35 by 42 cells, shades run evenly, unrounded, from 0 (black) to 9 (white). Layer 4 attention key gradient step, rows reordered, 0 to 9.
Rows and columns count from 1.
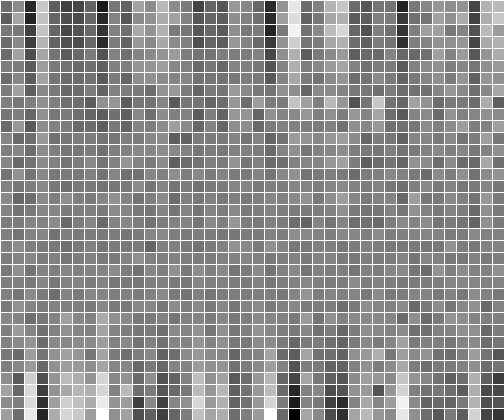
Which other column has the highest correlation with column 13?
37
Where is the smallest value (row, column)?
35, 25
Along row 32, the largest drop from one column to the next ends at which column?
4
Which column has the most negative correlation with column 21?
22
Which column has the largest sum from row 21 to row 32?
9
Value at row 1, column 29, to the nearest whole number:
7
